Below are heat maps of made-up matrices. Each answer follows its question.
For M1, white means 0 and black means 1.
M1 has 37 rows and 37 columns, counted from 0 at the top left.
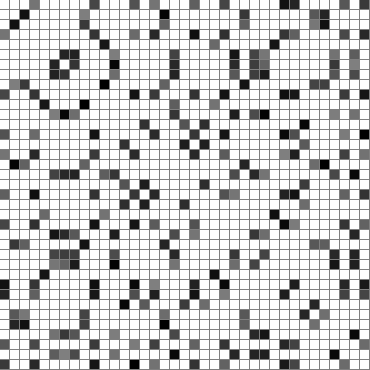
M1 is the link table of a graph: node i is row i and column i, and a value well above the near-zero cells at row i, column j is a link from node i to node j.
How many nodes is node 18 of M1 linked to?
4
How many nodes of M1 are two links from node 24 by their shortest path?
2
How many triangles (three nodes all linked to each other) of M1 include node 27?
1
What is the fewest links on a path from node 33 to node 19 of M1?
3
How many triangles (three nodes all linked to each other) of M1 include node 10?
1
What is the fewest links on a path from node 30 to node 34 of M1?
7
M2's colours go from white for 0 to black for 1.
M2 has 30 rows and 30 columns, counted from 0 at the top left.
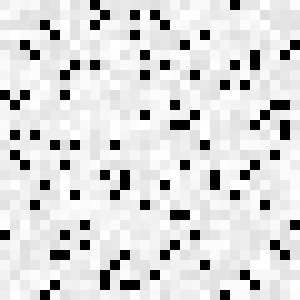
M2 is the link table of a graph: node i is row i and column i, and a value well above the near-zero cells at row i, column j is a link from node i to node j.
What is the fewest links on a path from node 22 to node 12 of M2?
4
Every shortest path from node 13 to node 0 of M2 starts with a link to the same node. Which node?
node 28
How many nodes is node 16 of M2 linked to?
4
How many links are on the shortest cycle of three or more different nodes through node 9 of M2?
4
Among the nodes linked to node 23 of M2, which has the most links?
node 6
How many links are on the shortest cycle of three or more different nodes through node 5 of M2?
3
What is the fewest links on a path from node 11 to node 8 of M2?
7
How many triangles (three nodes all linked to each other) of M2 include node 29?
0
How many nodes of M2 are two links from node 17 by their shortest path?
6
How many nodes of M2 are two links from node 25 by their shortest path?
10
